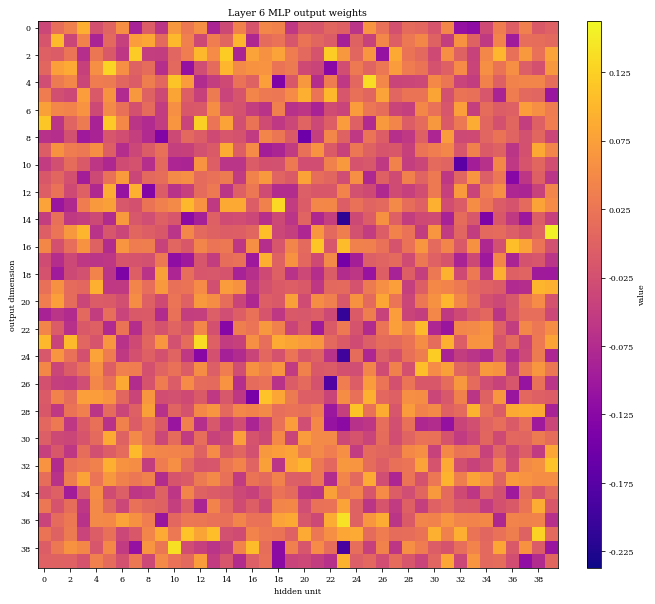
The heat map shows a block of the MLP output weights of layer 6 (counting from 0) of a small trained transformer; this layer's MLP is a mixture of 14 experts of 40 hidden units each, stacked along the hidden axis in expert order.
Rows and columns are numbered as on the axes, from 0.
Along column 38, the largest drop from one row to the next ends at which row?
29
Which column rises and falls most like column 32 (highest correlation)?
13
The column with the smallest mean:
36
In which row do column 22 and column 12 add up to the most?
2
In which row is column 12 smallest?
24
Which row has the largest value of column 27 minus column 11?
3
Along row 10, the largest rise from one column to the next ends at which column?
12
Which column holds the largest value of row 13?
18
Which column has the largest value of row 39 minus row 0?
33
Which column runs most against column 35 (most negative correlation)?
26
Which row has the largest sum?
37
